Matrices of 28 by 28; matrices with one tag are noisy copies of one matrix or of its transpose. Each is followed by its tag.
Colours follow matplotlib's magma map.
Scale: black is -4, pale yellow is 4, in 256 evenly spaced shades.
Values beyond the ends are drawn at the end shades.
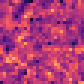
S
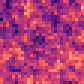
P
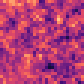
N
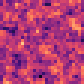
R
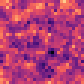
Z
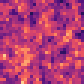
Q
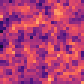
S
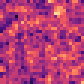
S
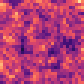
Z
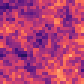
P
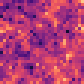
P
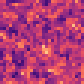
R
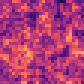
Q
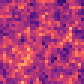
Q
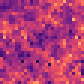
P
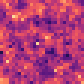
Z
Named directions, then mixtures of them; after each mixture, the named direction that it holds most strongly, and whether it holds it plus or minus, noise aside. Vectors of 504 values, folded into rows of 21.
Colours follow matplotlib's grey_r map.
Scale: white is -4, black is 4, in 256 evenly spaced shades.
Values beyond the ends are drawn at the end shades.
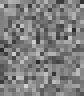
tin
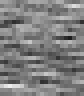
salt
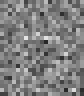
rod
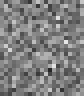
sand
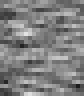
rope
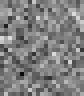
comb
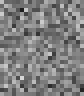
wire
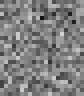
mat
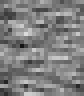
rope, plus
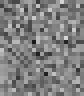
tin, minus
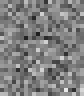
rod, minus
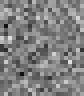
comb, plus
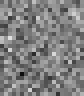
comb, plus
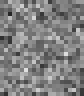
rod, plus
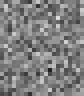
sand, plus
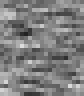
rope, minus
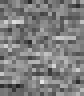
salt, minus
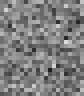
sand, plus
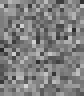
tin, plus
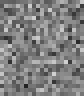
tin, minus
